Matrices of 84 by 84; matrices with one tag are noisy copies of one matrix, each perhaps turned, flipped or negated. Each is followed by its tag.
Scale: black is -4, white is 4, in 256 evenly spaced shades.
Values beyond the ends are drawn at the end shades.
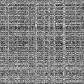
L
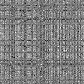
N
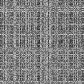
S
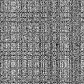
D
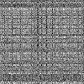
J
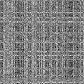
D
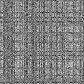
D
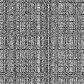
S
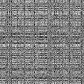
S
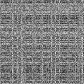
D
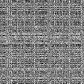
S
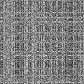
D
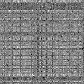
J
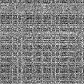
D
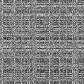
S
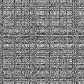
S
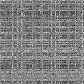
D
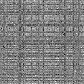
N
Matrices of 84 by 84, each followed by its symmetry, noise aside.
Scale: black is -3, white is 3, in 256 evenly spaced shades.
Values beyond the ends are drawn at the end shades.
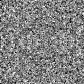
mirrored top to bottom.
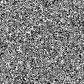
symmetric.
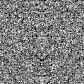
mirrored left to right.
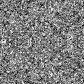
mirrored top to bottom.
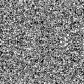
mirrored top to bottom.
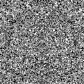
mirrored left to right.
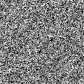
symmetric.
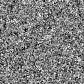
no symmetry.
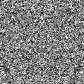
mirrored left to right.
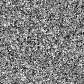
no symmetry.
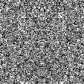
mirrored left to right.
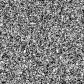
no symmetry.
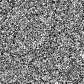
symmetric.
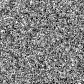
symmetric.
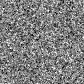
symmetric.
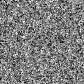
no symmetry.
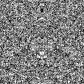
mirrored left to right.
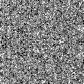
mirrored top to bottom.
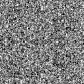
mirrored top to bottom.
